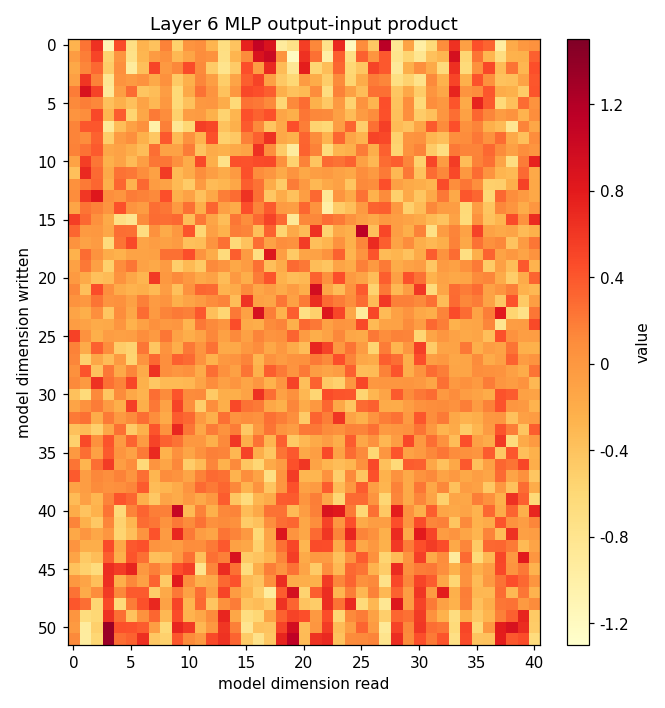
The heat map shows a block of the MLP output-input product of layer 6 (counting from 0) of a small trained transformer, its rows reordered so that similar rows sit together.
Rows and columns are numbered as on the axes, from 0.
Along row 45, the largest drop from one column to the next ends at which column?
11
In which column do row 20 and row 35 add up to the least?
26
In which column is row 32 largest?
23
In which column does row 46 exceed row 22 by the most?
9
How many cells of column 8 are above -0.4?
49
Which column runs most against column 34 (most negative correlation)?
17
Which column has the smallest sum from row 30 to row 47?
27
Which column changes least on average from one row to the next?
35
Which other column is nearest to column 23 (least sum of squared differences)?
40
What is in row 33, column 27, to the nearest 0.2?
0
